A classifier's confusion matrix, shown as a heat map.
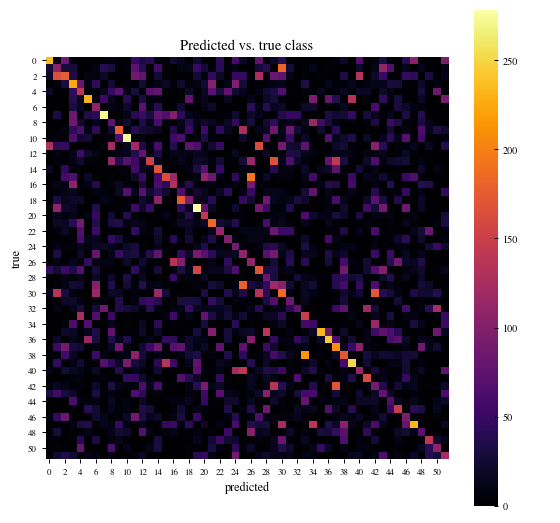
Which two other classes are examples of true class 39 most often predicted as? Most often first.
15, 10
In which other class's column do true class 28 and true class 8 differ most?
34
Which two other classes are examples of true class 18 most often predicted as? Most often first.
17, 14
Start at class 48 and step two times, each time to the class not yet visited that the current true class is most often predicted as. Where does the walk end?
16
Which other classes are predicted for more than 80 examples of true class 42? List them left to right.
20, 29, 37
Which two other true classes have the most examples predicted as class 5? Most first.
36, 34
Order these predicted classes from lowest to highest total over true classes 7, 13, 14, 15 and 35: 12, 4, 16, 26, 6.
4, 6, 12, 16, 26
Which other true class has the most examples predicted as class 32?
41
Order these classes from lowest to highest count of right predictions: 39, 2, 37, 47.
2, 37, 47, 39
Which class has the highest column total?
14
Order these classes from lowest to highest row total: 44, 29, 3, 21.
44, 21, 3, 29
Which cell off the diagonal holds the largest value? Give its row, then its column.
38, 33
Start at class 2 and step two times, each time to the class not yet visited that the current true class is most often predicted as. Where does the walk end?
30
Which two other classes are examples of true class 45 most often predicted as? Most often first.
28, 36
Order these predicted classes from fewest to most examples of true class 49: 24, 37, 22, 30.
37, 24, 22, 30
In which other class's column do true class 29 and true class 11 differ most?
25
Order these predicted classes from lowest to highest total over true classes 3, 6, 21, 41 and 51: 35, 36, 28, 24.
35, 36, 28, 24
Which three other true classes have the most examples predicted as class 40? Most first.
2, 37, 0
